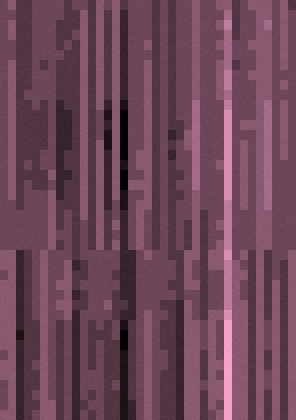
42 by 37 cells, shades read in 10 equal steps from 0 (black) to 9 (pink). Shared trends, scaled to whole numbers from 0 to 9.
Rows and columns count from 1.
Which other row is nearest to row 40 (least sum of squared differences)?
37
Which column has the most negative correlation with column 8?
25
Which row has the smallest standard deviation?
1
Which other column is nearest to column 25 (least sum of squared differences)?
33
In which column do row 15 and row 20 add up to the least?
16
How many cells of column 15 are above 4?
22
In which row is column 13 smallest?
34
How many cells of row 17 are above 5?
3
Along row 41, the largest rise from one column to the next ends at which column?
29
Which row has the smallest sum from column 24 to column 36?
30
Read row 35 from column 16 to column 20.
0 3 4 5 4
